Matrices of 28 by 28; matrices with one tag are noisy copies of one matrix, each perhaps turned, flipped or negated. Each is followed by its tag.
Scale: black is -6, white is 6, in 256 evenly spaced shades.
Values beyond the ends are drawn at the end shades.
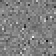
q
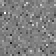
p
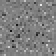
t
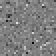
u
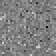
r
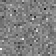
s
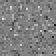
r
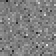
s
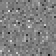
s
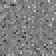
p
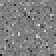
t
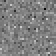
s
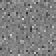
q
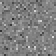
r
